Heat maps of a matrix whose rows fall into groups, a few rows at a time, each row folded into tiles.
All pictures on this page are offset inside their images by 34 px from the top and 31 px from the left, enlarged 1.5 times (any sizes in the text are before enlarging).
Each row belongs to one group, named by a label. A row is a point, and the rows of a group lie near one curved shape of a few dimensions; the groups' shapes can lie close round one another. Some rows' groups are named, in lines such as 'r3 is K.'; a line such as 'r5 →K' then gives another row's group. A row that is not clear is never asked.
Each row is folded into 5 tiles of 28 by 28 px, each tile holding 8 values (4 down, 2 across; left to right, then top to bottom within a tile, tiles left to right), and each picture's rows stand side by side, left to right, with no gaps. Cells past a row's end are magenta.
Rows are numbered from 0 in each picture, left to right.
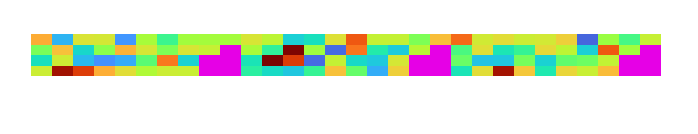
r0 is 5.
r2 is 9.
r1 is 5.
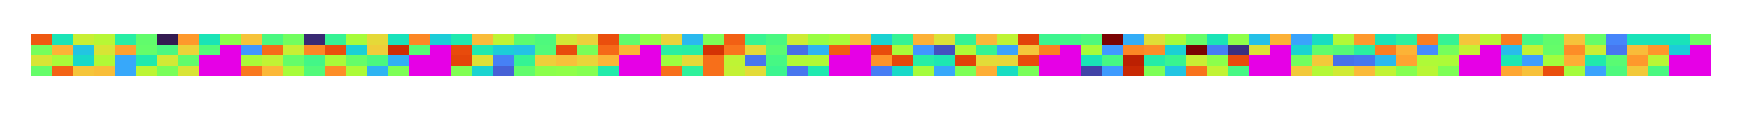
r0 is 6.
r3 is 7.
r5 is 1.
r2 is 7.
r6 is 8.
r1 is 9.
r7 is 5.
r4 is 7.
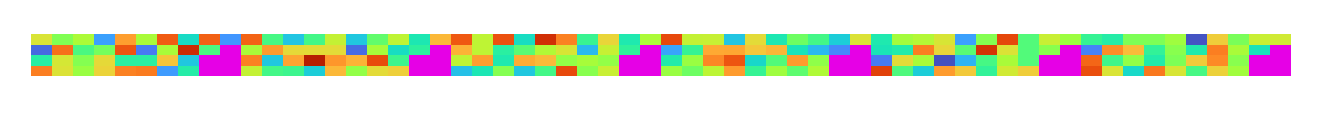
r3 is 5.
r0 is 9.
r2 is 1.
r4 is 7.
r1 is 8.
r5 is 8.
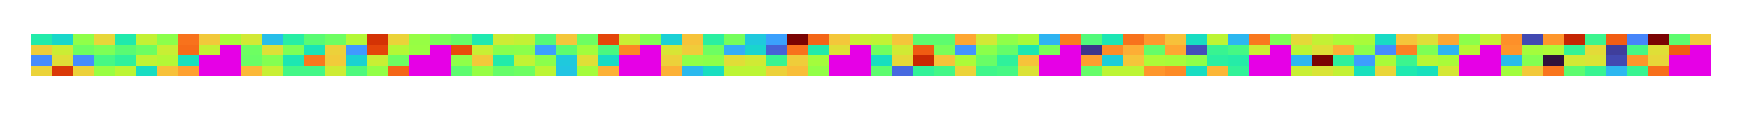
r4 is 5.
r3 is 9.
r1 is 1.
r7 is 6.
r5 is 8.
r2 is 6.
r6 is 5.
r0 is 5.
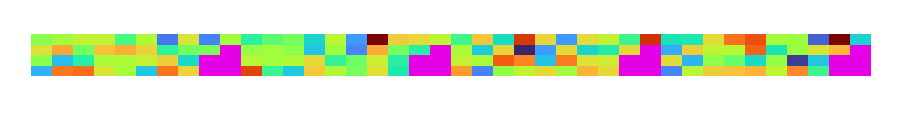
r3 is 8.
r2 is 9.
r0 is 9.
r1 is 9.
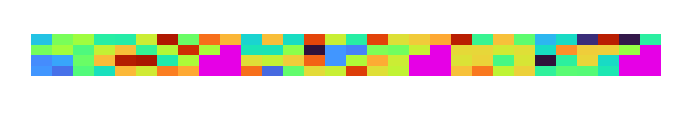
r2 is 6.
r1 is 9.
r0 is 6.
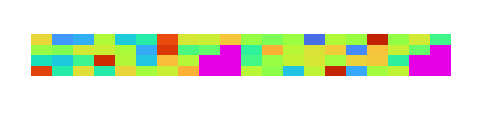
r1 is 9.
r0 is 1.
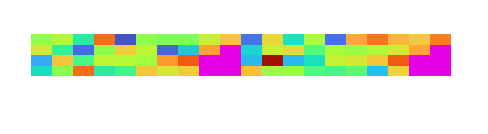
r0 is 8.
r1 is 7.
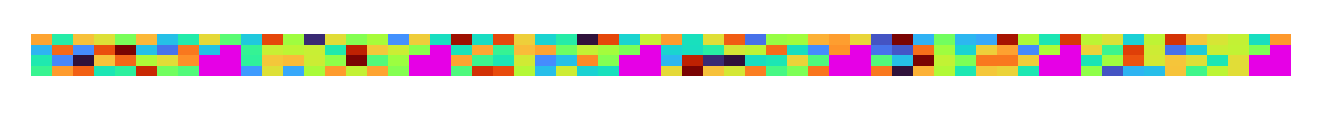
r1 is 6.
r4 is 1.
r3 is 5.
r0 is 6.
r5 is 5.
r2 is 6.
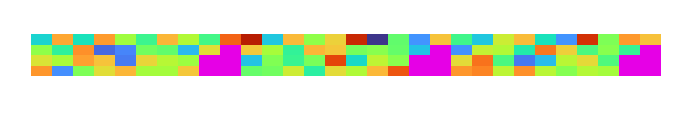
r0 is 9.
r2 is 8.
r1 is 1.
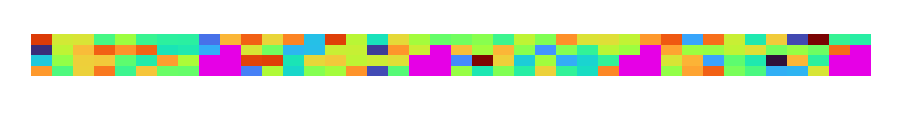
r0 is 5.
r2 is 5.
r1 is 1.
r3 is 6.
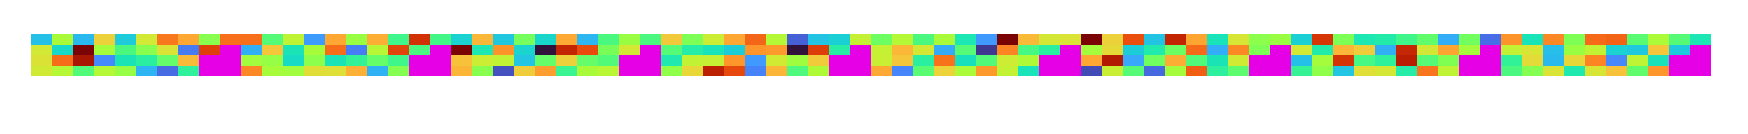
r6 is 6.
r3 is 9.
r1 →9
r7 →1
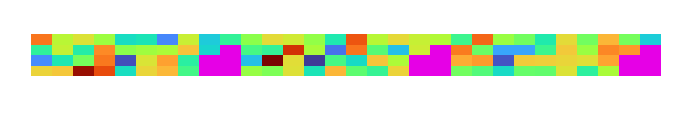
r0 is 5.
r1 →5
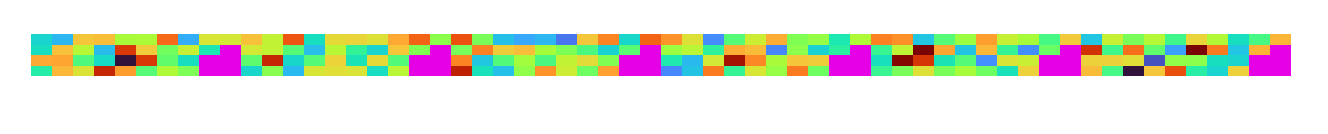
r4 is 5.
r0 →8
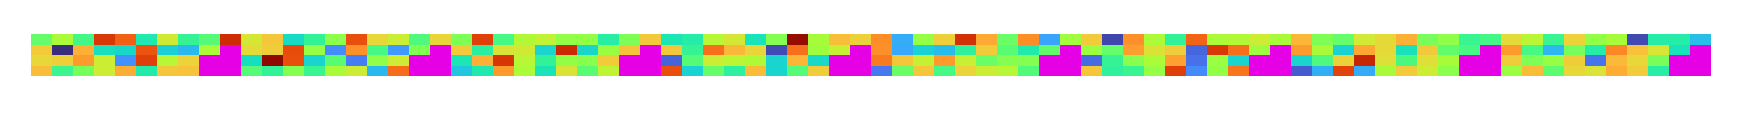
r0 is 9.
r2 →1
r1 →5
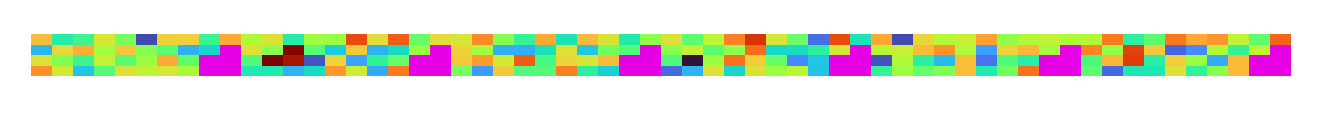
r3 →8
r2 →1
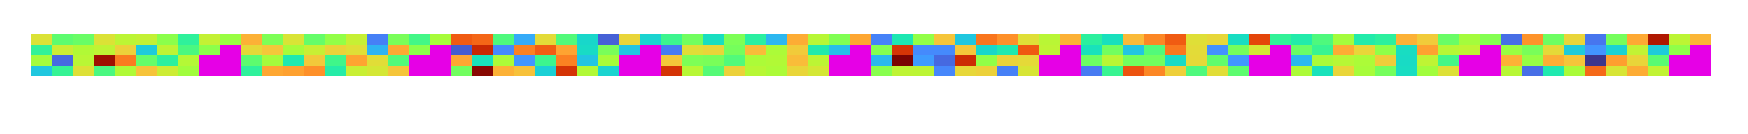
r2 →6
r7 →9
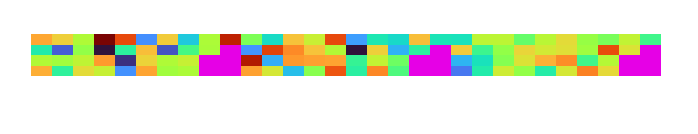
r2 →6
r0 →9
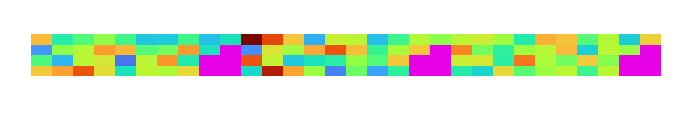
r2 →1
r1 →6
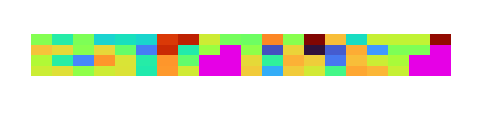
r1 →9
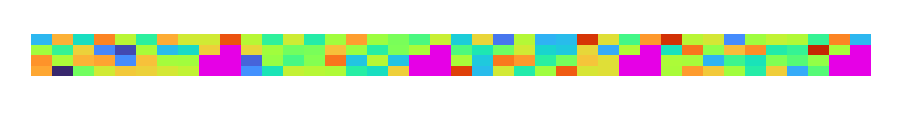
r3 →9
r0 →9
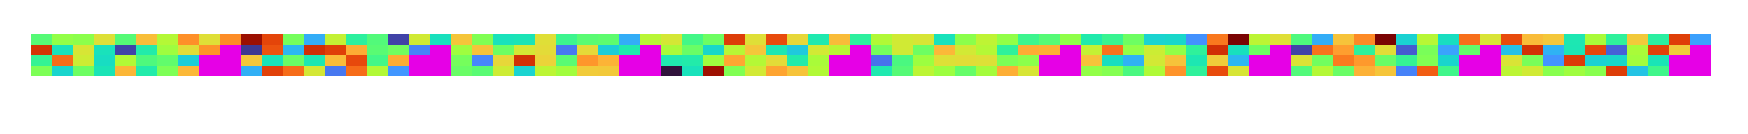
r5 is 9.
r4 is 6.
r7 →9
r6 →8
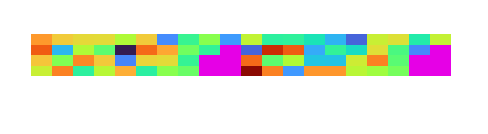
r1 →8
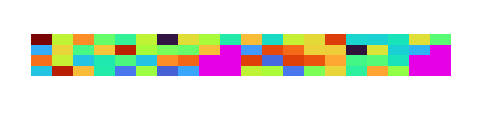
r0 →6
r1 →8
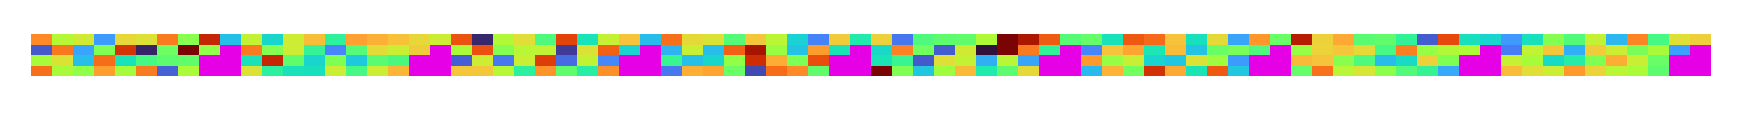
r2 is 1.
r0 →9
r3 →6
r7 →8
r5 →8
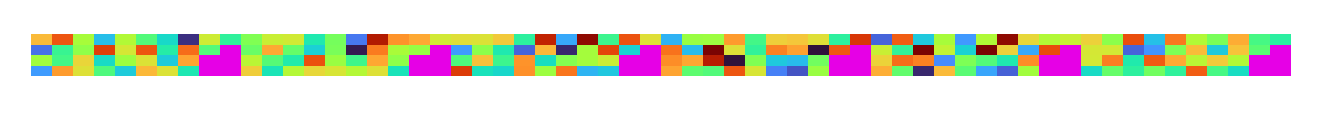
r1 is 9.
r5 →1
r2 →9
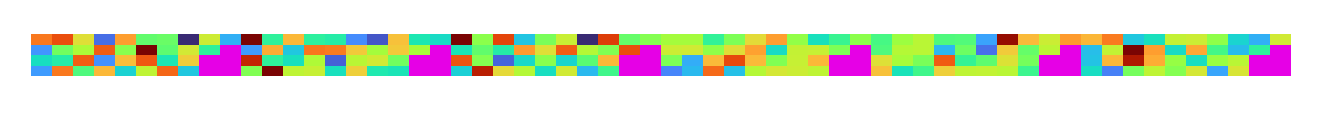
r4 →9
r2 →6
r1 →6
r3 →8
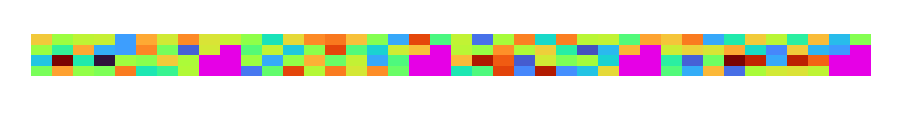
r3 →8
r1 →8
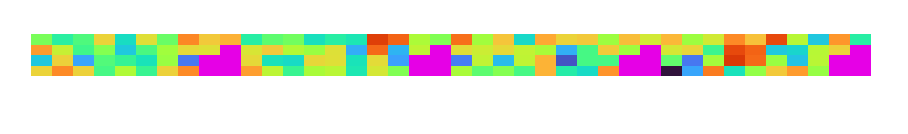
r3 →8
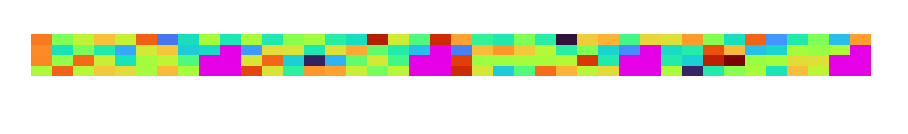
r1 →8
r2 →8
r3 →5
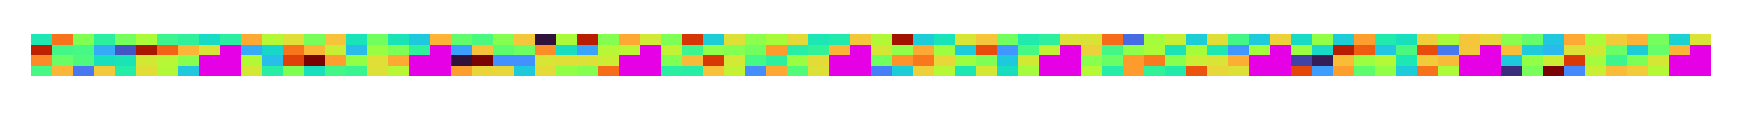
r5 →1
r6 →1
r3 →1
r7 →8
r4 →1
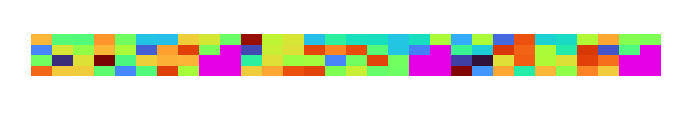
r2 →1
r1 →5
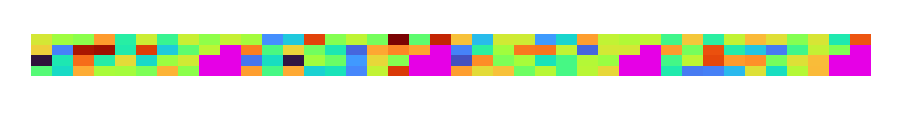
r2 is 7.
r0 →1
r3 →5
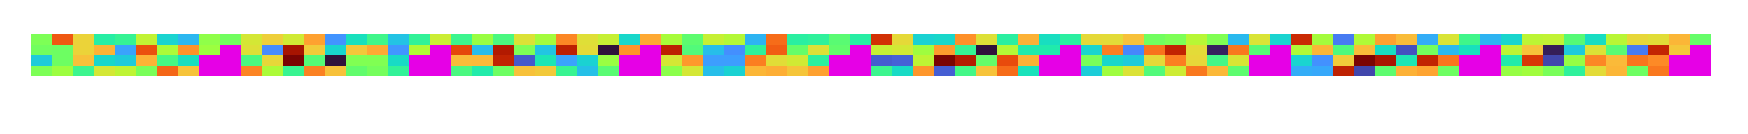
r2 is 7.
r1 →7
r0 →6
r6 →8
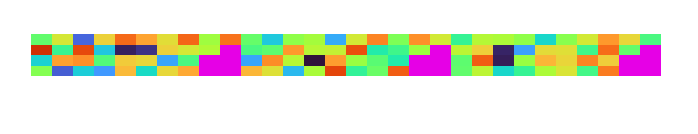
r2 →7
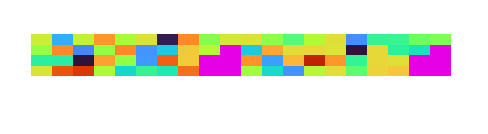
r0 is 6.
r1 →8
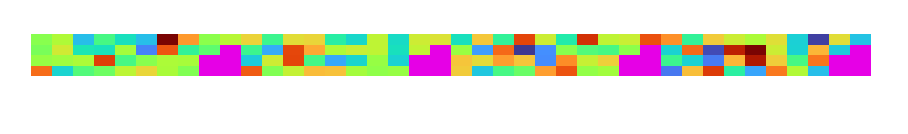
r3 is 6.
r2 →9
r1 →7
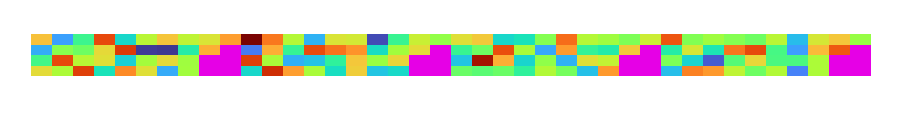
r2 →5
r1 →6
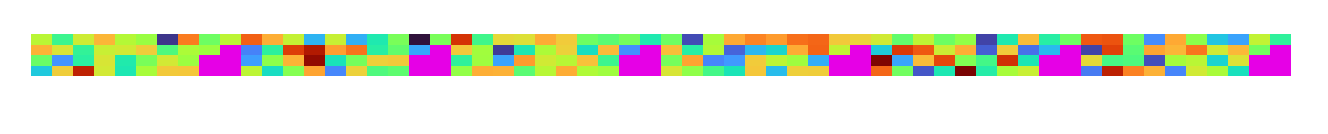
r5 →6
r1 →5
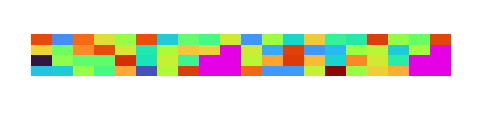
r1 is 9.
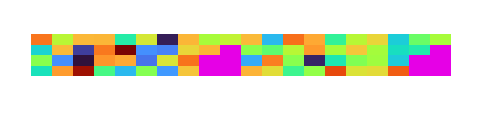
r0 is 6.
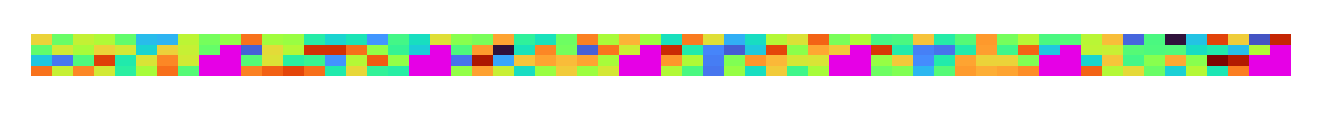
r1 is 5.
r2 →7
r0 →5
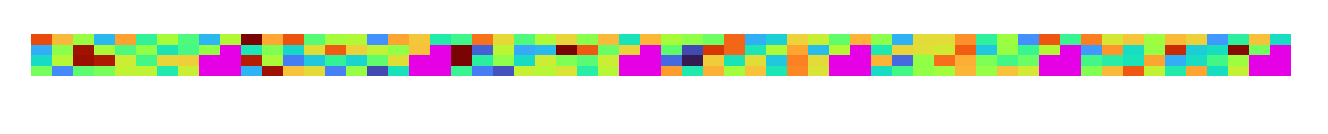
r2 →7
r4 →8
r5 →9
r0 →5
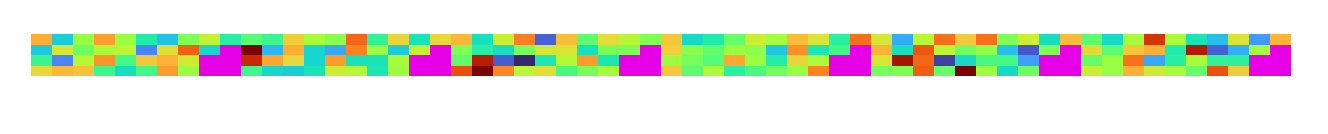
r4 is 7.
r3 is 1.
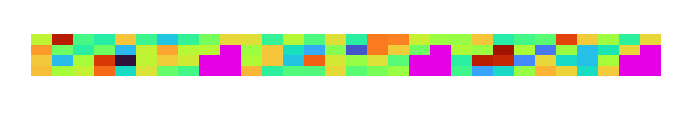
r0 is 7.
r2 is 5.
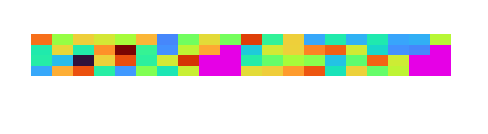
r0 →6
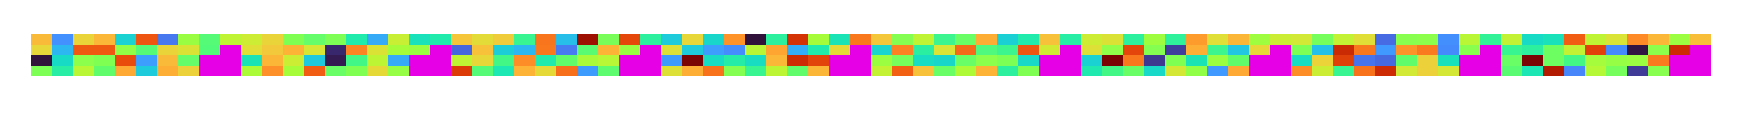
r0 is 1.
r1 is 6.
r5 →5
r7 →7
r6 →7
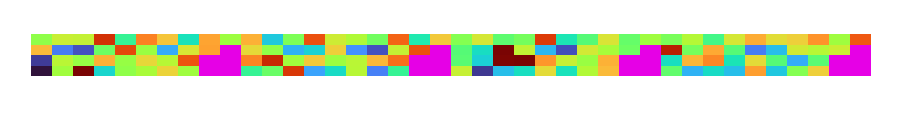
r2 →5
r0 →8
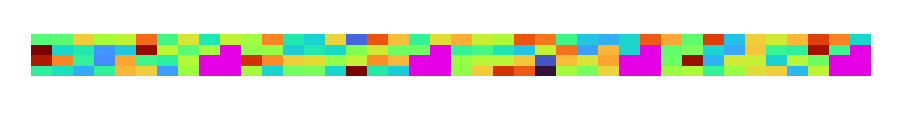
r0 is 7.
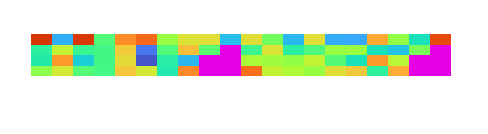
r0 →1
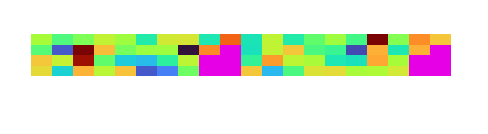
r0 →7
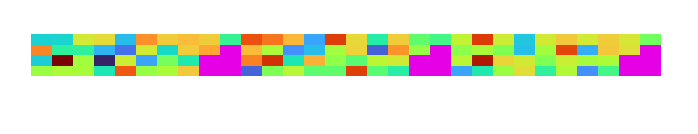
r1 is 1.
